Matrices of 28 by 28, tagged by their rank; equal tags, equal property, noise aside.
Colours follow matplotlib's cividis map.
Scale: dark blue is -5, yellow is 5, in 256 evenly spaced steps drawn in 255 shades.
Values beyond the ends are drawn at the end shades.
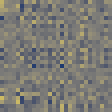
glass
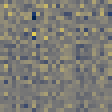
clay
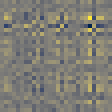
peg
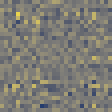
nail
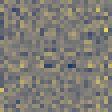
nail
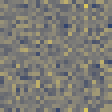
nail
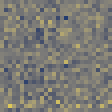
nail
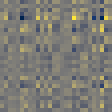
peg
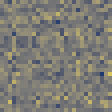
nail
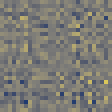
clay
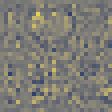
nail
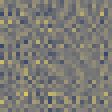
glass
